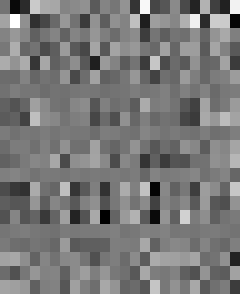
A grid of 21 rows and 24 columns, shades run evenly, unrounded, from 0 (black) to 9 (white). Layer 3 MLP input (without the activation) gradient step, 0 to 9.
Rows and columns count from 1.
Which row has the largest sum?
2
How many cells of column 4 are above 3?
19
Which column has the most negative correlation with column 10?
5
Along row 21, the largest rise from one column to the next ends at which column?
16
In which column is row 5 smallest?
10
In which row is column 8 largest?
21
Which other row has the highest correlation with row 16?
6
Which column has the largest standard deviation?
24
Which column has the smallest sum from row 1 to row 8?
9
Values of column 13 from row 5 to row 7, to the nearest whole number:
3 4 4
